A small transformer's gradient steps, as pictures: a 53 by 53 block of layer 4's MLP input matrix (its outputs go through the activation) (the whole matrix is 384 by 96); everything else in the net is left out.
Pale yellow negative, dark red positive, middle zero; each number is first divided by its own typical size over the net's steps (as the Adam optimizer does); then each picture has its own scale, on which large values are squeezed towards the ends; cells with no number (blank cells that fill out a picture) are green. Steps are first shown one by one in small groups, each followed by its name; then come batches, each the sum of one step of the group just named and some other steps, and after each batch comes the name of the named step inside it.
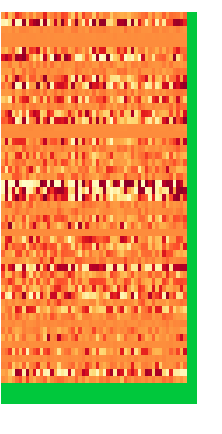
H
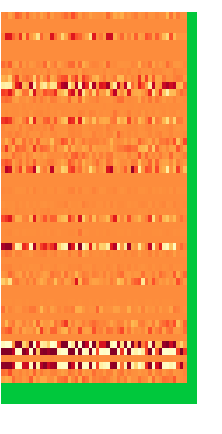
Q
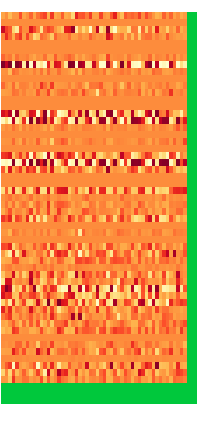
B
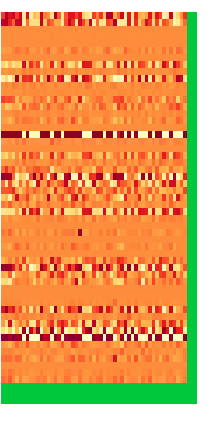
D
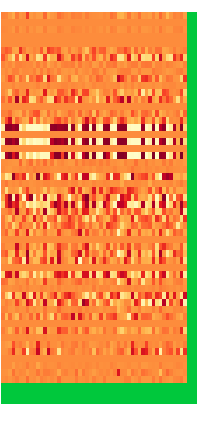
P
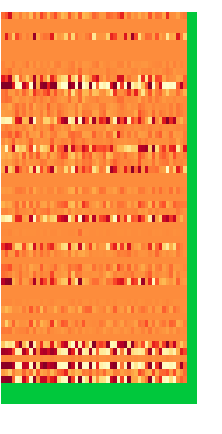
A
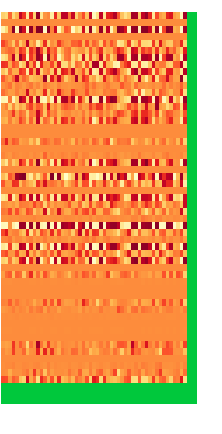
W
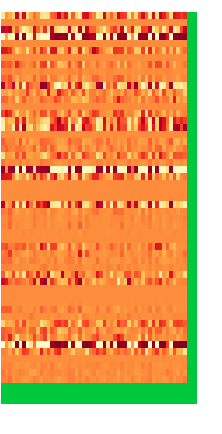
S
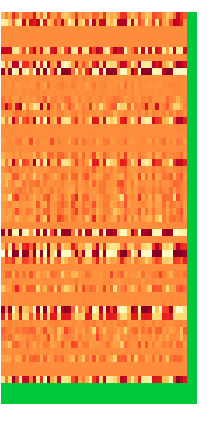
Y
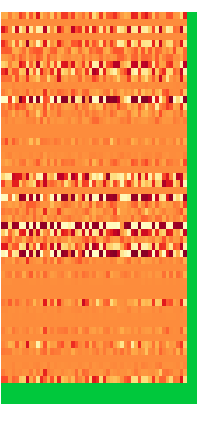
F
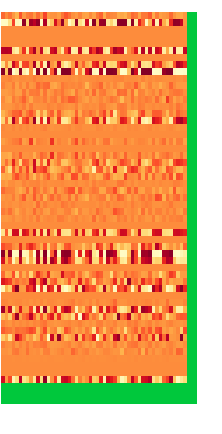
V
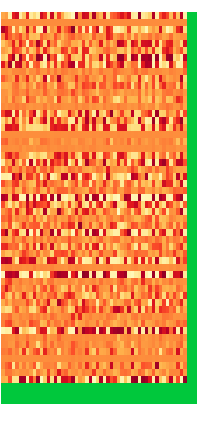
B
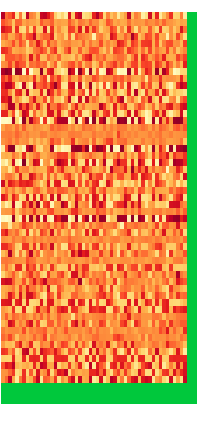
A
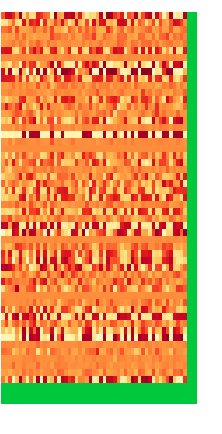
V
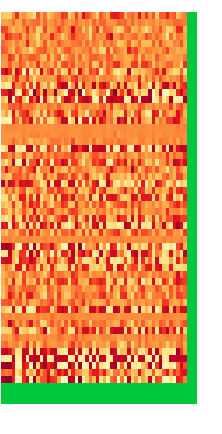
F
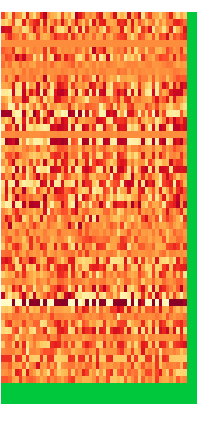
H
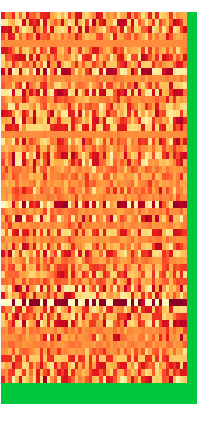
V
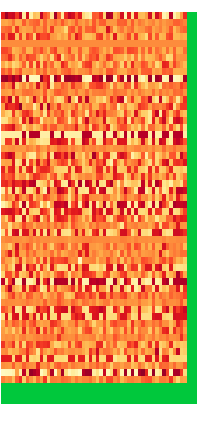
P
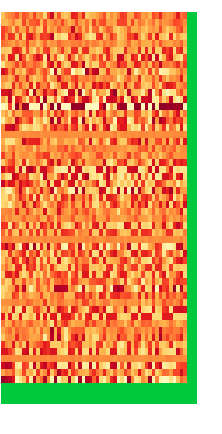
F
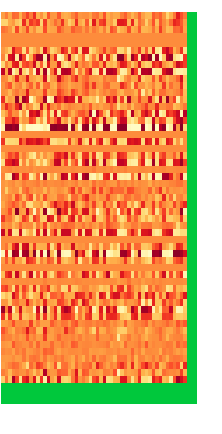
Y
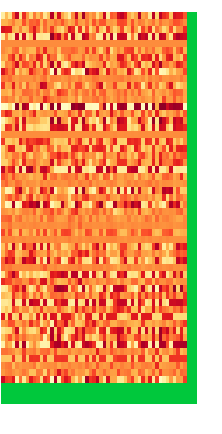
S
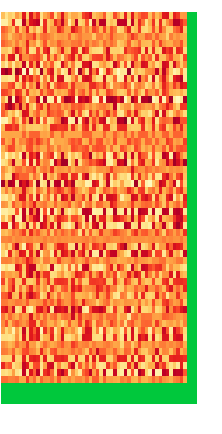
F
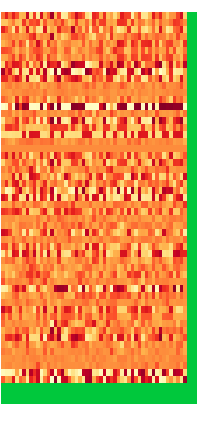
Y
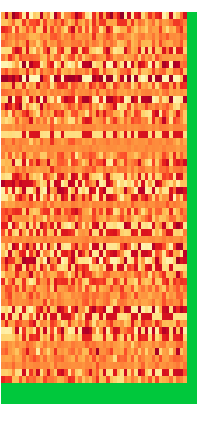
F
